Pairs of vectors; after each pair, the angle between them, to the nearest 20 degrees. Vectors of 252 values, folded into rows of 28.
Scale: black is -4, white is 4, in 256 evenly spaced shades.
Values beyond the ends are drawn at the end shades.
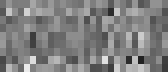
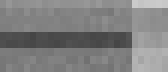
80 degrees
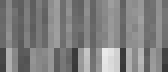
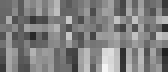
40 degrees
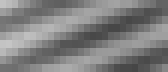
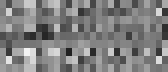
100 degrees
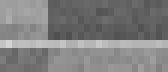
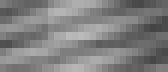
100 degrees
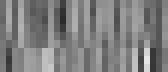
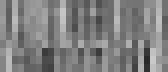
160 degrees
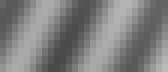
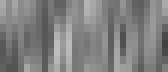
120 degrees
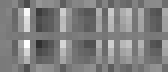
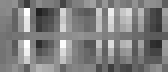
20 degrees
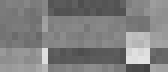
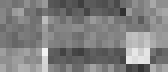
20 degrees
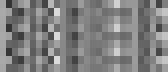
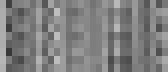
40 degrees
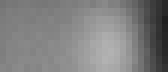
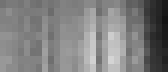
20 degrees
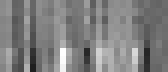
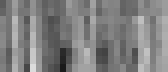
140 degrees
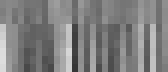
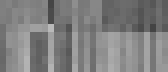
120 degrees
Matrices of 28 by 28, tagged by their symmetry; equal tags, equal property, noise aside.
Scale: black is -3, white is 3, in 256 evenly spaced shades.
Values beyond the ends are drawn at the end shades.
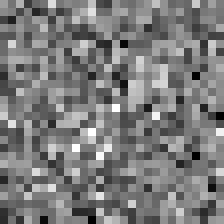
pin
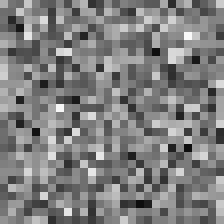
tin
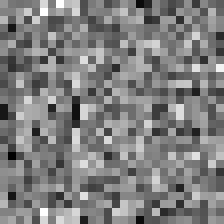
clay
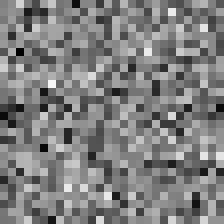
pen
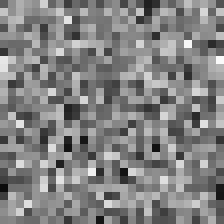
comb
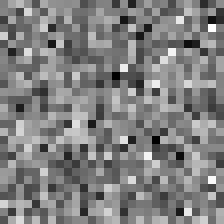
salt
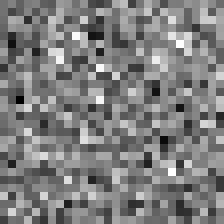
pin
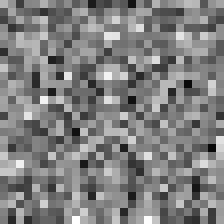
comb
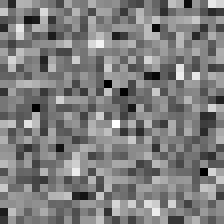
salt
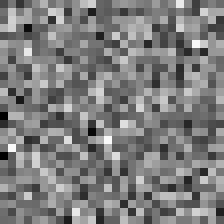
pin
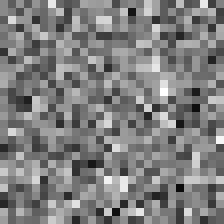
salt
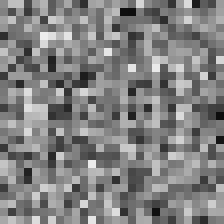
clay
